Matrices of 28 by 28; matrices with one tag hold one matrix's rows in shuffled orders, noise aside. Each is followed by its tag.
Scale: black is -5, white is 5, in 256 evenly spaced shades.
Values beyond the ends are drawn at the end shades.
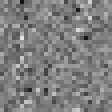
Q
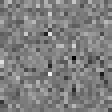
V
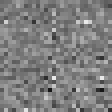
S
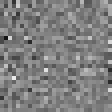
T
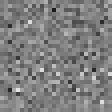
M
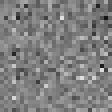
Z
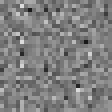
Q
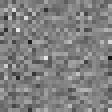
T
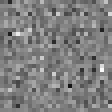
M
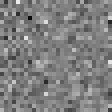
T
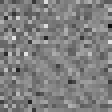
T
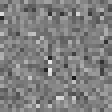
V
